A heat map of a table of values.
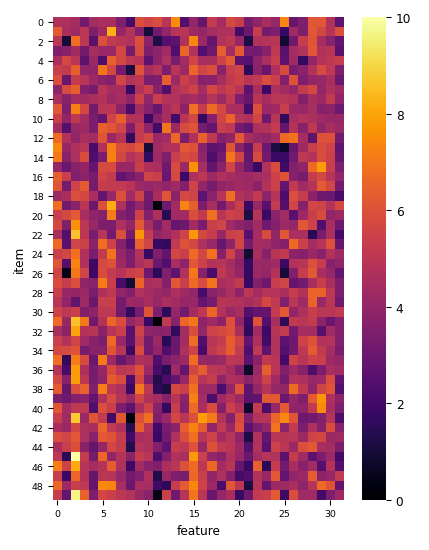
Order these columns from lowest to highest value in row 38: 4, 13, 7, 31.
31, 4, 7, 13
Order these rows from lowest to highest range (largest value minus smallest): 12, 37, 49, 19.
12, 37, 19, 49
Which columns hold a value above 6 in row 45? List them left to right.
2, 5, 15
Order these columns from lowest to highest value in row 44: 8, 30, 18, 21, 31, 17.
8, 21, 31, 30, 18, 17
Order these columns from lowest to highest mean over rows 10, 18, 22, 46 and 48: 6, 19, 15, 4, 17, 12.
4, 12, 17, 6, 19, 15
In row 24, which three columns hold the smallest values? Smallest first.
21, 10, 12
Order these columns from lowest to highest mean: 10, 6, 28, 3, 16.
10, 16, 3, 28, 6
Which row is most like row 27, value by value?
5
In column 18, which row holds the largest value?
3
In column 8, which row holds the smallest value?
41
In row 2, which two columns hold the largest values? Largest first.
15, 2
